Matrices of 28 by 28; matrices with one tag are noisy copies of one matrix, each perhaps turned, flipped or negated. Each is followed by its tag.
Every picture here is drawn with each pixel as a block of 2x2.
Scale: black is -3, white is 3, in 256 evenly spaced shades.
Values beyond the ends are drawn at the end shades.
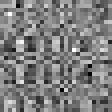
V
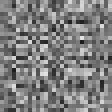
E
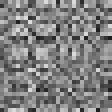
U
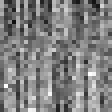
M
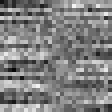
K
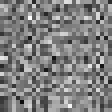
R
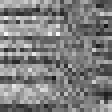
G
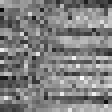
G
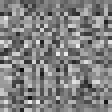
E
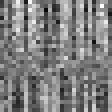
M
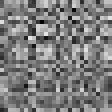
U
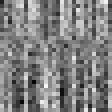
M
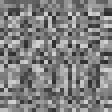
E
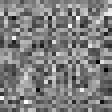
E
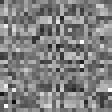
V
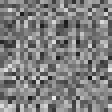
R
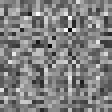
E
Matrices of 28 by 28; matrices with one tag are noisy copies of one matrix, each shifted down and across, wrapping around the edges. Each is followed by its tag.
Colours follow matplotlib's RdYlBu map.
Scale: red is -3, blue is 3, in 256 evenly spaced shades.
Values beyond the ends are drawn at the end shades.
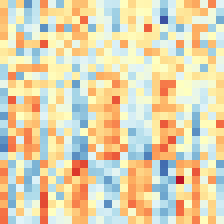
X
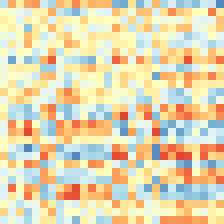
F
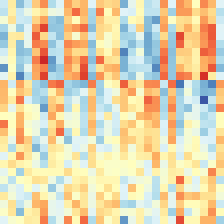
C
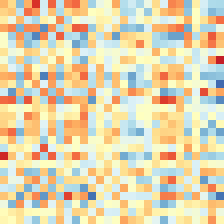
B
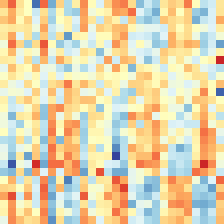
X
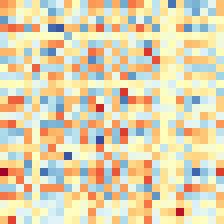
B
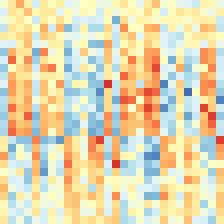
C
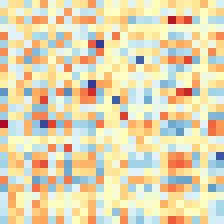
B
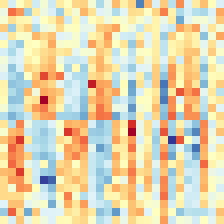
X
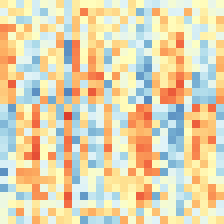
X
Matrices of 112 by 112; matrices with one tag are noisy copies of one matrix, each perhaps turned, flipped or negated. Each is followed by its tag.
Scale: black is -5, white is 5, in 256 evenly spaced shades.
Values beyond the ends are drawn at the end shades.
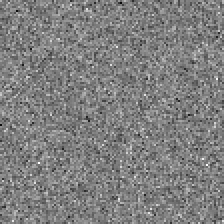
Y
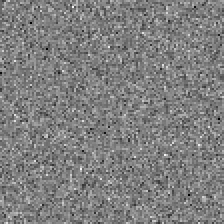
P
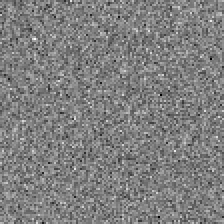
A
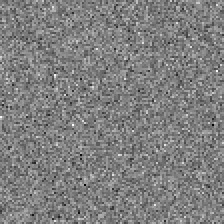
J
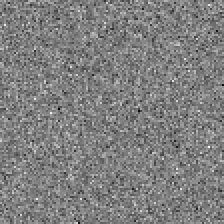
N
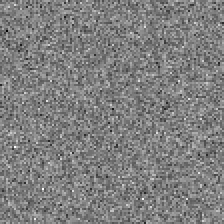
N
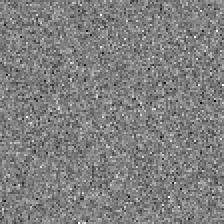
N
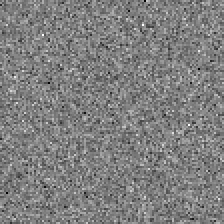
N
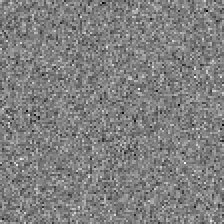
Y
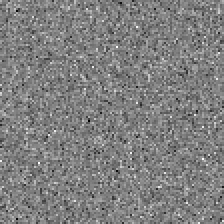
Y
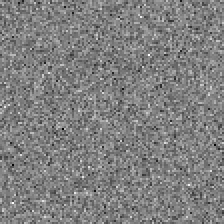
A
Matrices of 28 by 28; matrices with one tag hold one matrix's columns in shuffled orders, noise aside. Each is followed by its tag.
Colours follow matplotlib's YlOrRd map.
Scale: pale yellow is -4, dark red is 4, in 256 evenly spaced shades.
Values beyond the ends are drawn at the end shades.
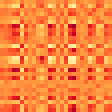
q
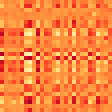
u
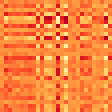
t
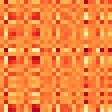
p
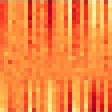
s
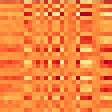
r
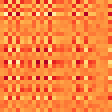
r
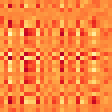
u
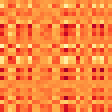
q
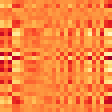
u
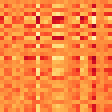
t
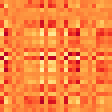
u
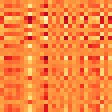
t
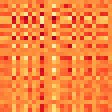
t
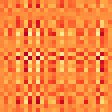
u
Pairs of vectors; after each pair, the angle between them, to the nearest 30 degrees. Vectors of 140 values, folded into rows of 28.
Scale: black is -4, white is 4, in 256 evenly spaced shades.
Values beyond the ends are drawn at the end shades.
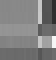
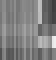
30 degrees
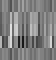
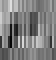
150 degrees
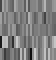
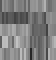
60 degrees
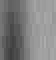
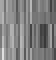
120 degrees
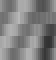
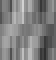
30 degrees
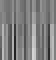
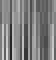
60 degrees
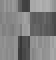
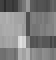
120 degrees
